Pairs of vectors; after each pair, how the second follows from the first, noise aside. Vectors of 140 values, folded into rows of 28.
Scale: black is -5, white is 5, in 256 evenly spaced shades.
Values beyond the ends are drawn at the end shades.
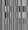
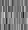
shuffled.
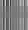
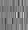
wrapped around, negated, partly zeroed.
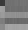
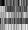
scaled up.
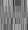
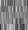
reversed, negated.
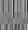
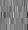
wrapped around, partly zeroed.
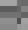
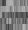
wrapped around.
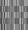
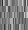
shuffled.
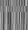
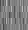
wrapped around, negated, partly zeroed.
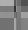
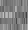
wrapped around, partly zeroed.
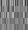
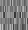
reversed, negated.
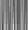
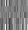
wrapped around, partly zeroed.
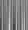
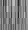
reversed, negated.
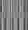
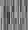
wrapped around.
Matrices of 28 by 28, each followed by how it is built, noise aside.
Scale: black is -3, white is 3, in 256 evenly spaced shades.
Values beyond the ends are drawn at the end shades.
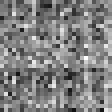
blocks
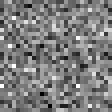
repeating rows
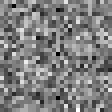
repeating rows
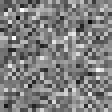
repeating rows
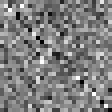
diagonal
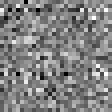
uneven rows
